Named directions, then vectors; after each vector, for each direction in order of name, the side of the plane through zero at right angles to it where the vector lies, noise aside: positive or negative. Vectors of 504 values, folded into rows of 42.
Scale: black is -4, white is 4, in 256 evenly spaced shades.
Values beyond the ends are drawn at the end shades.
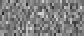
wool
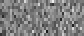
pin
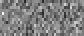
negative, negative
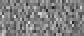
negative, positive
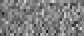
positive, positive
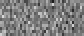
negative, positive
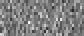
negative, positive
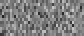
positive, negative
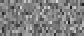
positive, positive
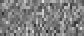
positive, positive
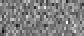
positive, negative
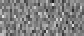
negative, positive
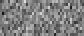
positive, positive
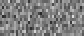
positive, negative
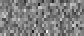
negative, negative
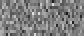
negative, positive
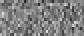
negative, negative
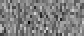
positive, negative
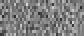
positive, negative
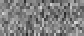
negative, negative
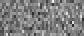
positive, negative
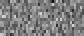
negative, positive
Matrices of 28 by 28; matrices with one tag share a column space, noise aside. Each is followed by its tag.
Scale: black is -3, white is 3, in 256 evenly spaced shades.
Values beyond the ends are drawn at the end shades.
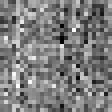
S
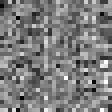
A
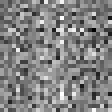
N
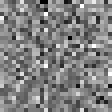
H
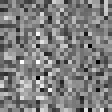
A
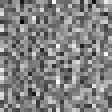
H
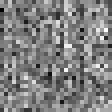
S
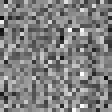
N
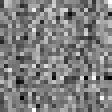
S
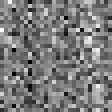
N
